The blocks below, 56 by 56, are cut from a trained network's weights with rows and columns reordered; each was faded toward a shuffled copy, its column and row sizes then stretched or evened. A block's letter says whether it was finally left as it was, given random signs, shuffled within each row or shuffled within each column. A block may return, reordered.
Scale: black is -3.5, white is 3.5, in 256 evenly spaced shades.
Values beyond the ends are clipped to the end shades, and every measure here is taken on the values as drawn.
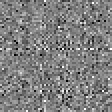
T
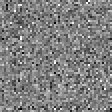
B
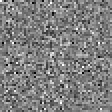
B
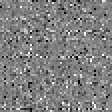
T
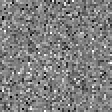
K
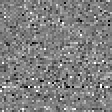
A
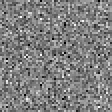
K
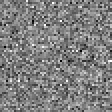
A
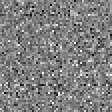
B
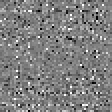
B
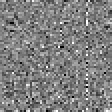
T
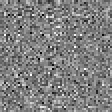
T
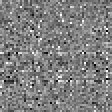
T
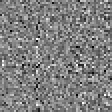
T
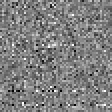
B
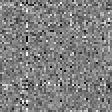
T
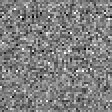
A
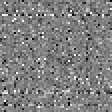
T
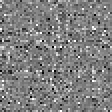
T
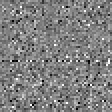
B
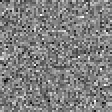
A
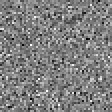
A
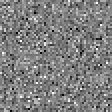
K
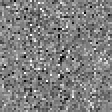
K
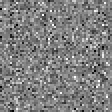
K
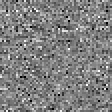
B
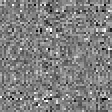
T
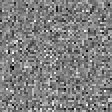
T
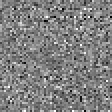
B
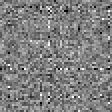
T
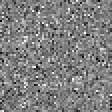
K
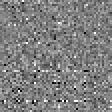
T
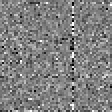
B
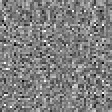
T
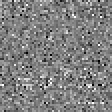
B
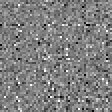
T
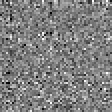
T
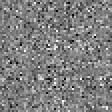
B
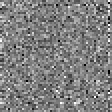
T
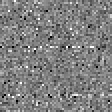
A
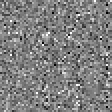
K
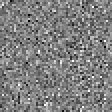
K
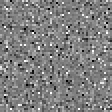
K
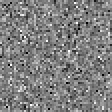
K
